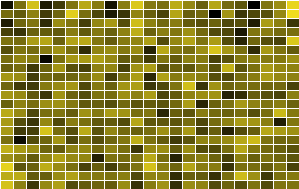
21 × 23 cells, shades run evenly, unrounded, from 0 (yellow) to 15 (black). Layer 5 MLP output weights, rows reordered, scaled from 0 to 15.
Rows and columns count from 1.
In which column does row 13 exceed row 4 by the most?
13
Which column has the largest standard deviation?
1
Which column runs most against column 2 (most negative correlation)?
11
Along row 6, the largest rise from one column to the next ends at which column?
12
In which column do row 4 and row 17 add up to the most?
17
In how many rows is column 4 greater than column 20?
10
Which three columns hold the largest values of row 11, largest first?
18, 19, 4
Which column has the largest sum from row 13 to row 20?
14
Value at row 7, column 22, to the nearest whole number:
7
